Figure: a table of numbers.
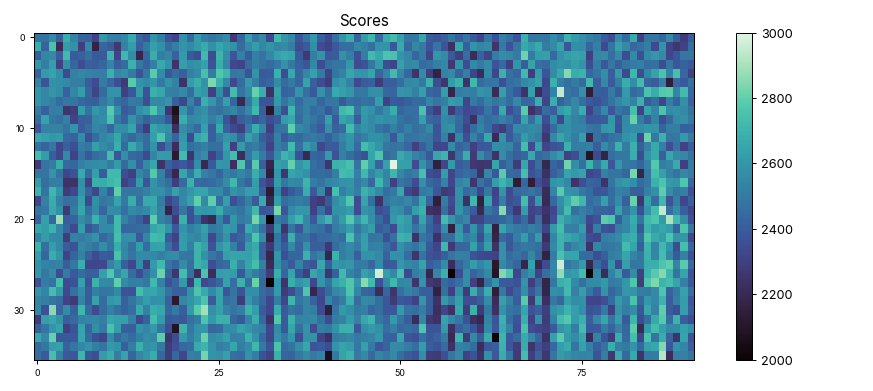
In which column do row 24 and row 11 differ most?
62
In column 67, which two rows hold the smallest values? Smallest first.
25, 6
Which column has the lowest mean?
32
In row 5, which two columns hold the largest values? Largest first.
24, 13
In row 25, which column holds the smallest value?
63
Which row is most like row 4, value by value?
31
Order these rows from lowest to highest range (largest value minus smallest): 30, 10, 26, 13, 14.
10, 13, 30, 14, 26
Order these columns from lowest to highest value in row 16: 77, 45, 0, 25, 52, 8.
52, 77, 25, 45, 0, 8
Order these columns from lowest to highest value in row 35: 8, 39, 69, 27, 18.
18, 8, 69, 27, 39
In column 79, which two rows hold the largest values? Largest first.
20, 34
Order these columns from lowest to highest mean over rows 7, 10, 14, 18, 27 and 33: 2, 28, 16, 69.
28, 69, 2, 16
